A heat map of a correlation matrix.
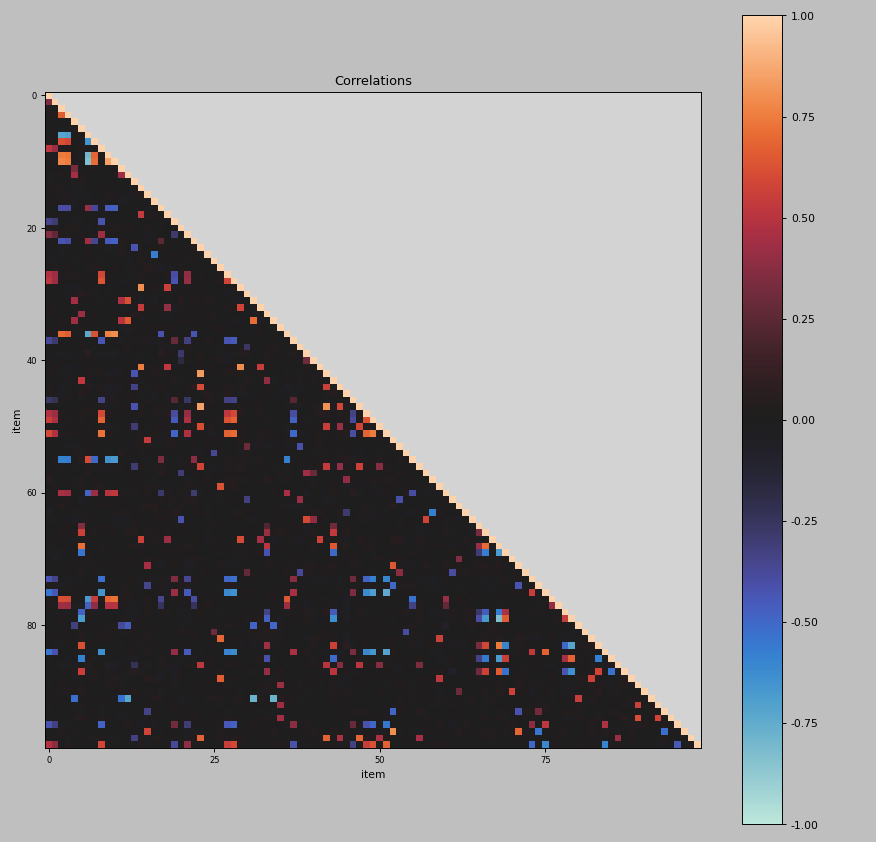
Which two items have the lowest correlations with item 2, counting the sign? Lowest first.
6, 55
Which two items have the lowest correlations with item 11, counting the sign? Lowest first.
91, 80
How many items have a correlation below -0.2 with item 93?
4
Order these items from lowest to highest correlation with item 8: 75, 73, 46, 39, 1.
75, 73, 46, 39, 1
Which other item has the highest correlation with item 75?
84
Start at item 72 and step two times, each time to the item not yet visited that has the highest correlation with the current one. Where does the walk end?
30
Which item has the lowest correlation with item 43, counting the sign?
79
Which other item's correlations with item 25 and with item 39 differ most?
64
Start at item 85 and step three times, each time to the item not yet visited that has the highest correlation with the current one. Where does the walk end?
78
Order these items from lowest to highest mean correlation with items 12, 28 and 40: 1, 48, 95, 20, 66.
95, 20, 66, 1, 48
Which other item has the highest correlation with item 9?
10
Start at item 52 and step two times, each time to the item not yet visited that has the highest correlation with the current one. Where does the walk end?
71
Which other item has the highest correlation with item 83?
68
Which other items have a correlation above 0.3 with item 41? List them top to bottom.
14, 18, 29, 32, 67
